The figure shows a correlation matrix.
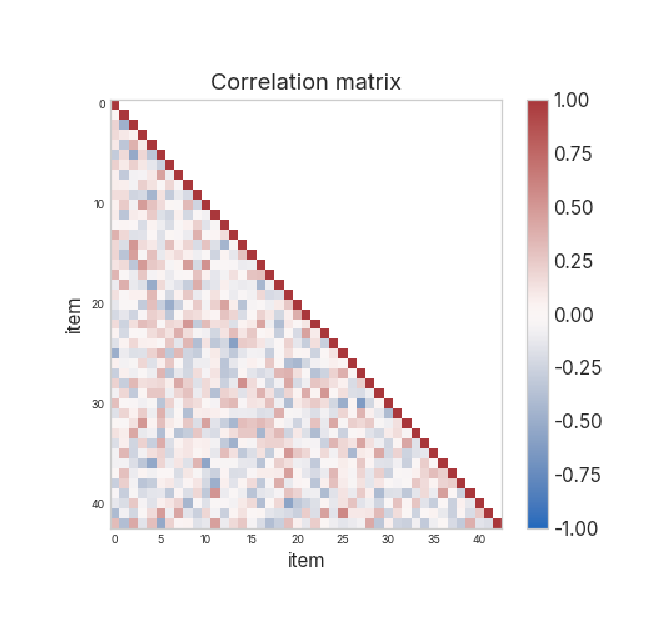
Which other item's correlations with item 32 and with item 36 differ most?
10
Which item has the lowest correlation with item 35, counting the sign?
26
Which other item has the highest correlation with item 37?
19
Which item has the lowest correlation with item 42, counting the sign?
5
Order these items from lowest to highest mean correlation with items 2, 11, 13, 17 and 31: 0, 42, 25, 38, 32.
38, 25, 32, 42, 0
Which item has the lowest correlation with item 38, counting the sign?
11
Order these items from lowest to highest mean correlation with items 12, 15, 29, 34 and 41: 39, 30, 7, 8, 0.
39, 0, 30, 8, 7
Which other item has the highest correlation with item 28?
14
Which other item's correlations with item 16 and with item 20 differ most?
3
